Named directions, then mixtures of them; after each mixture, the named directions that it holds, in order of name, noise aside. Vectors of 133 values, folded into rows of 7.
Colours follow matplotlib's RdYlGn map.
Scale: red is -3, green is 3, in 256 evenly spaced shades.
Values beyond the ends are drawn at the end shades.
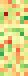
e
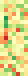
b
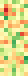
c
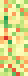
b.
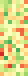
e.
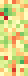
c.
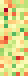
b, c, e.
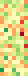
b, c, e.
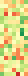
b, e.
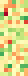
c, e.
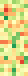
c.
